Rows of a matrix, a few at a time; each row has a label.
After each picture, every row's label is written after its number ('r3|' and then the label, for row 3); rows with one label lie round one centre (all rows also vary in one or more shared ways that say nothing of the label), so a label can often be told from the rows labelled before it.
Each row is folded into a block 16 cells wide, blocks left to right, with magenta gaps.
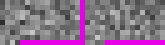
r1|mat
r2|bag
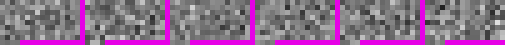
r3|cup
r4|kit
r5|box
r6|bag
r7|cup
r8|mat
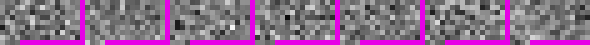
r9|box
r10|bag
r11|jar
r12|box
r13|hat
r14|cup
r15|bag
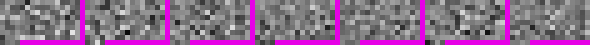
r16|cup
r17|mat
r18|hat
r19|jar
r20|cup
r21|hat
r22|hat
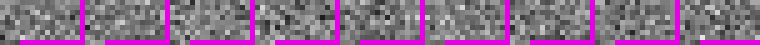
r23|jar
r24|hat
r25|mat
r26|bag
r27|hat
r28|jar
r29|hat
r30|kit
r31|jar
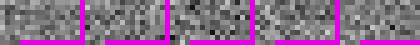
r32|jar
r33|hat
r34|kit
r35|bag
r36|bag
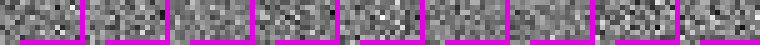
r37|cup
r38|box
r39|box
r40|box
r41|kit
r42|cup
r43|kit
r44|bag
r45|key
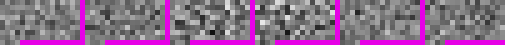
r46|cup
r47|cup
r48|hat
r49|cup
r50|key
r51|bag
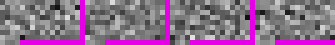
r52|bag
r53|kit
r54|kit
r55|hat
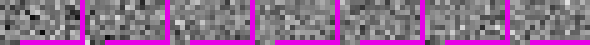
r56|jar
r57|mat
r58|box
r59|kit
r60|kit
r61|key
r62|hat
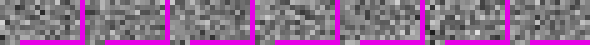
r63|kit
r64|jar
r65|key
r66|kit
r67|kit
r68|cup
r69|kit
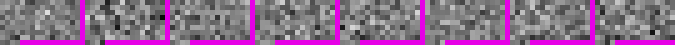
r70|hat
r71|cup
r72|hat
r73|kit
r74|hat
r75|key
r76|key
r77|key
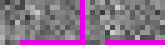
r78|mat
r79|jar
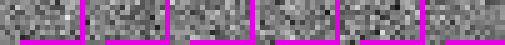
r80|box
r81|mat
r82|hat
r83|jar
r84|cup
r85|cup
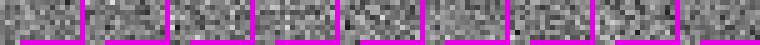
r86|key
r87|kit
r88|cup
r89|jar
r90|jar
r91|bag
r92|box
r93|bag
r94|box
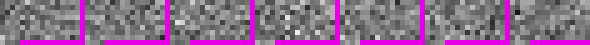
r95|mat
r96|cup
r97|cup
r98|kit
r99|box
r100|cup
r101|hat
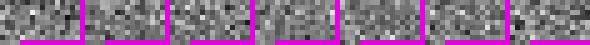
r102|bag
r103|jar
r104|cup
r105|hat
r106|kit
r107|box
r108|bag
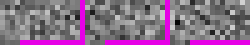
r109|key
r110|hat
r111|jar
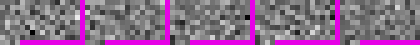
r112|key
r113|jar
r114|kit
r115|kit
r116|hat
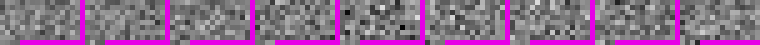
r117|mat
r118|key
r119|hat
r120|hat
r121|mat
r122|box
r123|mat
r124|box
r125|mat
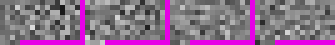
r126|bag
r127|bag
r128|cup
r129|jar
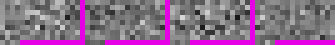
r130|key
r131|jar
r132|cup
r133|hat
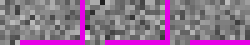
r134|key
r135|box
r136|hat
